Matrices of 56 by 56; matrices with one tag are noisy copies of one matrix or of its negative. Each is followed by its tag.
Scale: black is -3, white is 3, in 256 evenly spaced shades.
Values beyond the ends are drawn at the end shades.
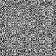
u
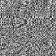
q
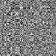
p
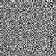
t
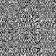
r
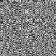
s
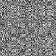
u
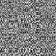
r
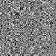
p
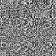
q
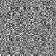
p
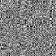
q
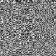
s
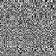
t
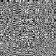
s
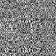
r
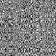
r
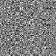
p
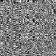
s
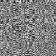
s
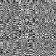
s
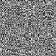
u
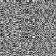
s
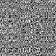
r
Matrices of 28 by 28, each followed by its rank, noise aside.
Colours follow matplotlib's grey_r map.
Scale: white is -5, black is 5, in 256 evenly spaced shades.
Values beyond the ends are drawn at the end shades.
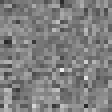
four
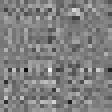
three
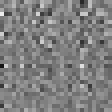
three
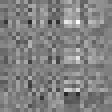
two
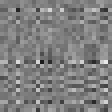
one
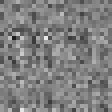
four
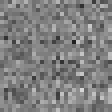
four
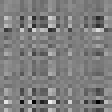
one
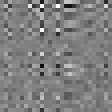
one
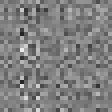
three
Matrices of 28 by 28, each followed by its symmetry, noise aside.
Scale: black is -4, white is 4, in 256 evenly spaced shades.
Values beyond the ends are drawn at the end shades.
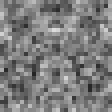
mirrored left to right.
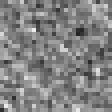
symmetric across the other diagonal.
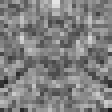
mirrored left to right.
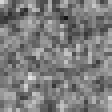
no symmetry.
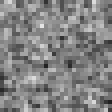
no symmetry.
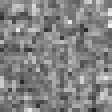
symmetric across the other diagonal.
